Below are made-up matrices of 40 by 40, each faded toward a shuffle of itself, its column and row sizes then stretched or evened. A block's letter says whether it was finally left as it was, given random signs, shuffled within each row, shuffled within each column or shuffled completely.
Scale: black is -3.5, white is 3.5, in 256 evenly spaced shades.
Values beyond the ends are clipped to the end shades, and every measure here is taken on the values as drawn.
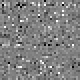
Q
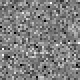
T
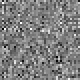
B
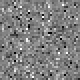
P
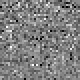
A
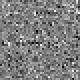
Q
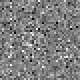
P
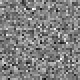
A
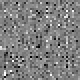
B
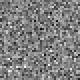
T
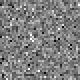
T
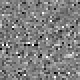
A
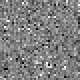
P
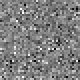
A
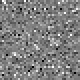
A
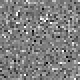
A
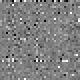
B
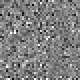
B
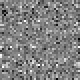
Q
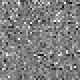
A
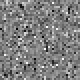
P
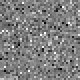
T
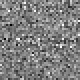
A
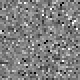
T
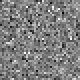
T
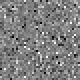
P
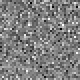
T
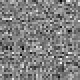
B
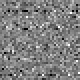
A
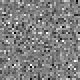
A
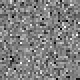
T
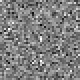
P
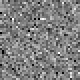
T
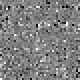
Q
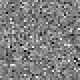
P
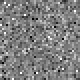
T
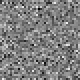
A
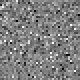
T
